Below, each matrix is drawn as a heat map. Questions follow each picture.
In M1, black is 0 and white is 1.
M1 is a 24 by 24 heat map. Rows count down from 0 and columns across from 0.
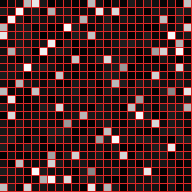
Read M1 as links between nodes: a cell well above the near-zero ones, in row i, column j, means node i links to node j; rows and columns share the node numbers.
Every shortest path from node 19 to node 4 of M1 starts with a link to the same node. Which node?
node 15
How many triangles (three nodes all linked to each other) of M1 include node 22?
1
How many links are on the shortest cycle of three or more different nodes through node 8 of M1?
5
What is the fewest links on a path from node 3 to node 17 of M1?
6
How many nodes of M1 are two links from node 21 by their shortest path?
2
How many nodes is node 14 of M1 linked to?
3
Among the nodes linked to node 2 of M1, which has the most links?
node 1
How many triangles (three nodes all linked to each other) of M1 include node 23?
2
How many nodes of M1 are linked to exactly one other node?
2
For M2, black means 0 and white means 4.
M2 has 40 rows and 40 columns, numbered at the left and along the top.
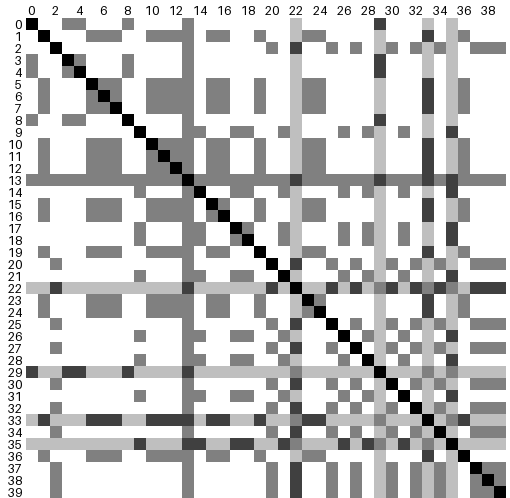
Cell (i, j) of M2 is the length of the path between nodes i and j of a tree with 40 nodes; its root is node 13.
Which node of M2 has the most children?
33
